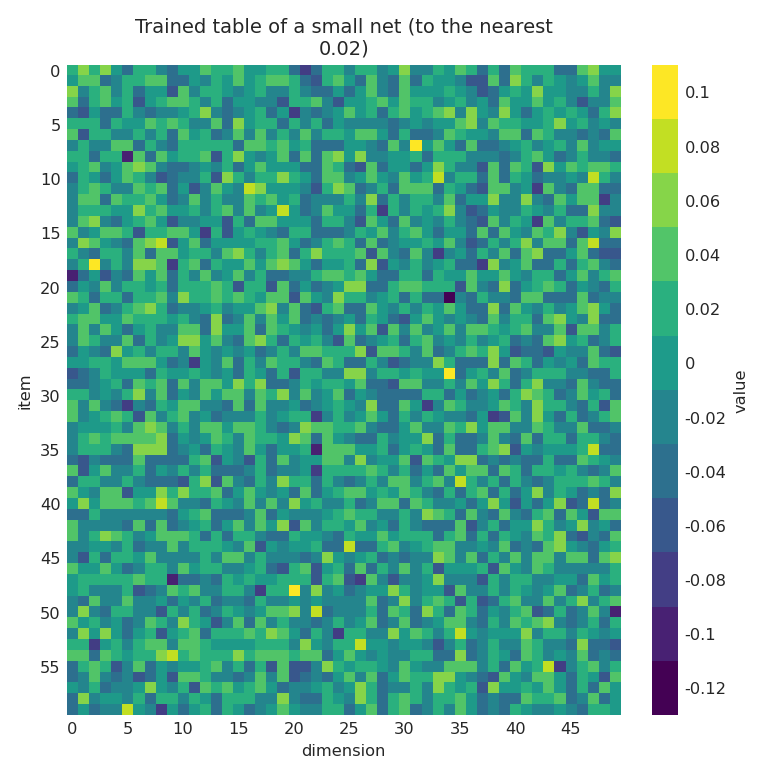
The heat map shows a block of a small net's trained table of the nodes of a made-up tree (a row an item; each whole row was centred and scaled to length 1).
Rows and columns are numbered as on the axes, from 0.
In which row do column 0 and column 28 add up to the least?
19
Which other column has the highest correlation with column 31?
16
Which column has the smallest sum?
37
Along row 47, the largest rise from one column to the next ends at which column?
27
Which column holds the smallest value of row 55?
44
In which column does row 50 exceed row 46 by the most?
22
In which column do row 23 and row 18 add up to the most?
2
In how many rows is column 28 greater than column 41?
17
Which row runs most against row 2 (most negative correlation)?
26
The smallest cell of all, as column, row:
34, 21
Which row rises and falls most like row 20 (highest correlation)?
28
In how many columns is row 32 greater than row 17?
18
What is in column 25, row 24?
0.06
